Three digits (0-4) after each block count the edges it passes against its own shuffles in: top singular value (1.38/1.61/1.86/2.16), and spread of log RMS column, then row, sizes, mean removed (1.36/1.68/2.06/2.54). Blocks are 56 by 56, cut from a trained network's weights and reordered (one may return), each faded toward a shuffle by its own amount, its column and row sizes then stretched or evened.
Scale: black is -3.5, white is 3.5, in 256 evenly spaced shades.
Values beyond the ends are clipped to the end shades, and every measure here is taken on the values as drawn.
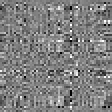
4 3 4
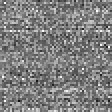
1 2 1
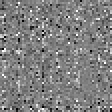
1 4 2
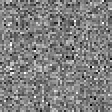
3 0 1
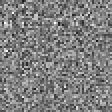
2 2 2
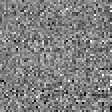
2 0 3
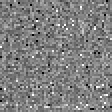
0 0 1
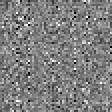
2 3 2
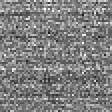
2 2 2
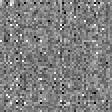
2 2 1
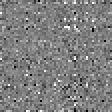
1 2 3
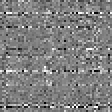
4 2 4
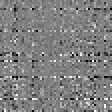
3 4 4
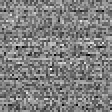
2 1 3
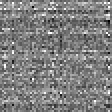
3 4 1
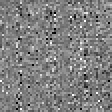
0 4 0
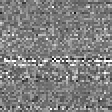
2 0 4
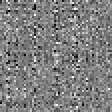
2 4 1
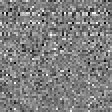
3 1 3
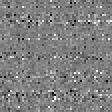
0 1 4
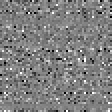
0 2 4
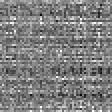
4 4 2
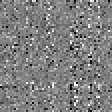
1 4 2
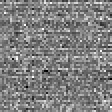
2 3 1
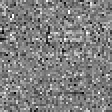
2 1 1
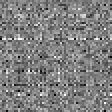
4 1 4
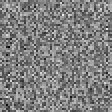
3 2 2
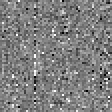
0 3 0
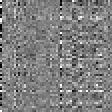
4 4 2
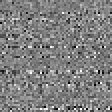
3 1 4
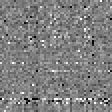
2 0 3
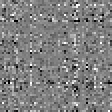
1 4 4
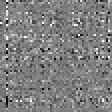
2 3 4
